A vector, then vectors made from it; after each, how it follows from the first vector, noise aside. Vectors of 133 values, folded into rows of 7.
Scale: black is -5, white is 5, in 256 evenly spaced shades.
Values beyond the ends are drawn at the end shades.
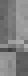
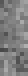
partly zeroed.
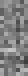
sign-scrambled.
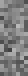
sign-scrambled.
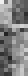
reversed, negated, scaled up.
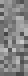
sign-scrambled.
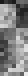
wrapped around, scaled up.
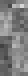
wrapped around, negated.
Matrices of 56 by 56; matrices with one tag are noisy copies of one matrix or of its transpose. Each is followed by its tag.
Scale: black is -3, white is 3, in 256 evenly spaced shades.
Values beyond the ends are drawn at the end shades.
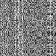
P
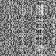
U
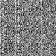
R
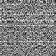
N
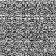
R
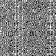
P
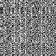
N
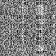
U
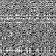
P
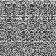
R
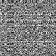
N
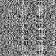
U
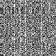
N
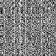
N
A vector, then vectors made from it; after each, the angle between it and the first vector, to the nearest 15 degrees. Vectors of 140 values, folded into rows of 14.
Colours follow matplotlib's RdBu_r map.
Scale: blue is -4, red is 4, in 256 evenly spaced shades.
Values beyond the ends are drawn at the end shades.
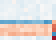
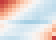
75 degrees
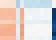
90 degrees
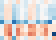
45 degrees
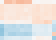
135 degrees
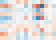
75 degrees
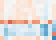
150 degrees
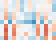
60 degrees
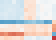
30 degrees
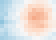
90 degrees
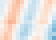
105 degrees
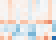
135 degrees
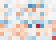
60 degrees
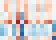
135 degrees
